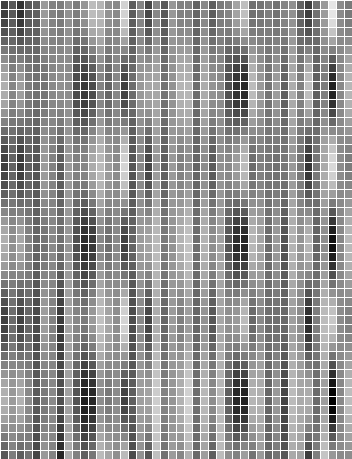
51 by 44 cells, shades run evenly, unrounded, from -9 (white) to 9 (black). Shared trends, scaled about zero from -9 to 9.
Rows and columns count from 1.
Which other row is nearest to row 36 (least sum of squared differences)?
37
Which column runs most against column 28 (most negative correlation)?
34
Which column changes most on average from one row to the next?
42
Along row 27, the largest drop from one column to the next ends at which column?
32
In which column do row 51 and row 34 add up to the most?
8
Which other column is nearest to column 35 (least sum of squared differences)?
7
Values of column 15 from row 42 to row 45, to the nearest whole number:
-1 -1 -1 -1
